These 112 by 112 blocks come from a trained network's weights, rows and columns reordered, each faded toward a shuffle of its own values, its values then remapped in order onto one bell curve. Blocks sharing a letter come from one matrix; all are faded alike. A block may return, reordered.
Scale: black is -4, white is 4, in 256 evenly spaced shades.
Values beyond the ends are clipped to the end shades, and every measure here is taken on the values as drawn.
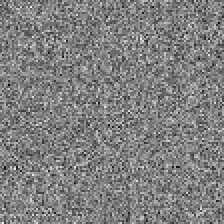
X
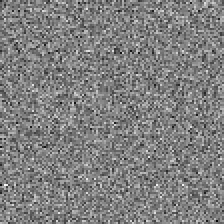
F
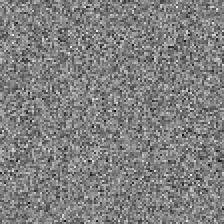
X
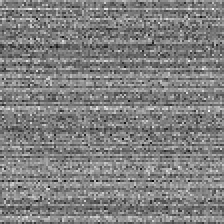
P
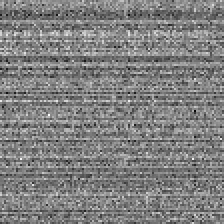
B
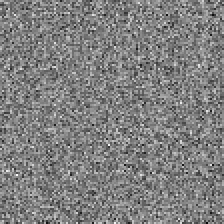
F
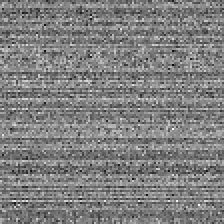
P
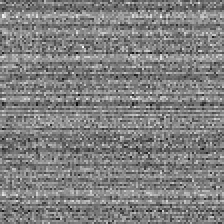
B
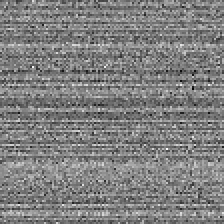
B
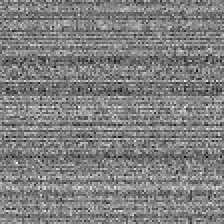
B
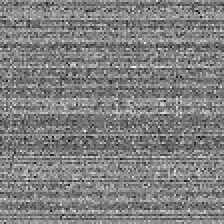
P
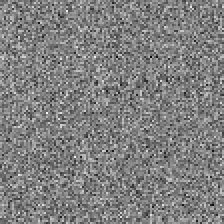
F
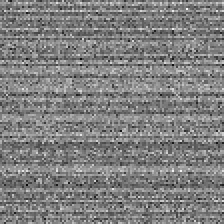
B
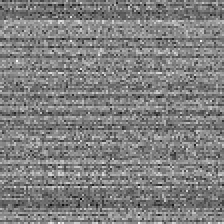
B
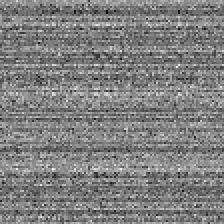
B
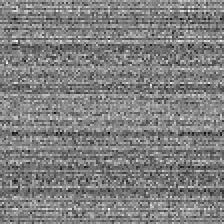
B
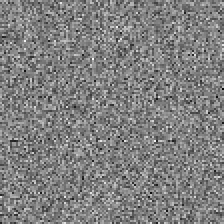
F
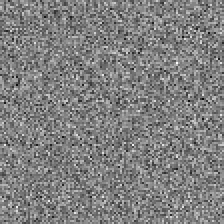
F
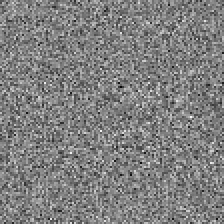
X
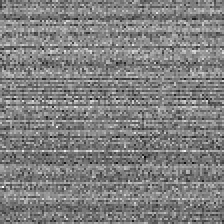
B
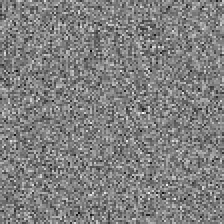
X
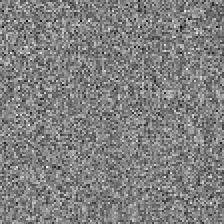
F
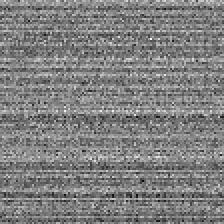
B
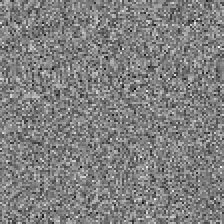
X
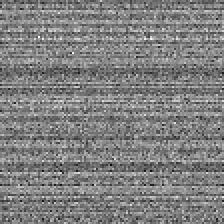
B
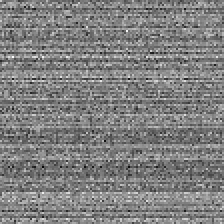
B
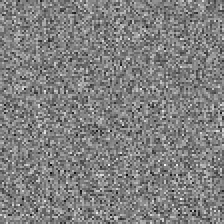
F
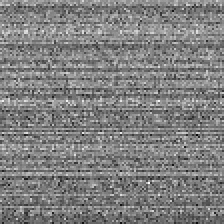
B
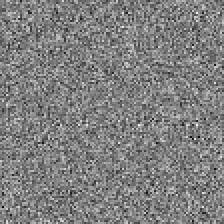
F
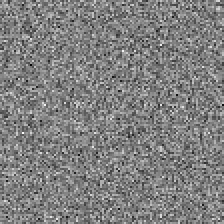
X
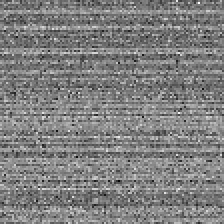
P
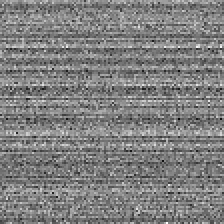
B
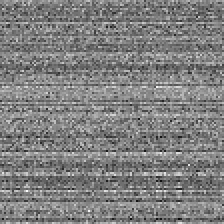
B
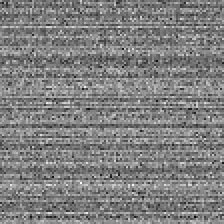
P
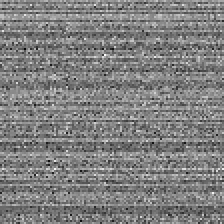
P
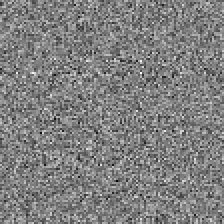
F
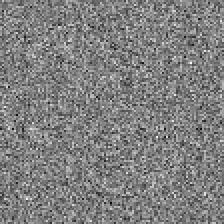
X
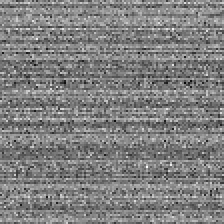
P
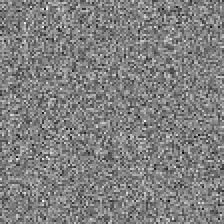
X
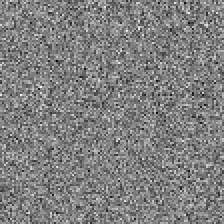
F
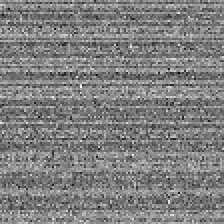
P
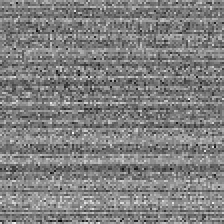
P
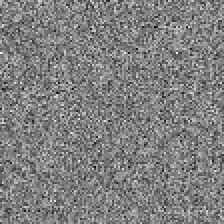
F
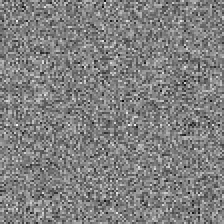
F
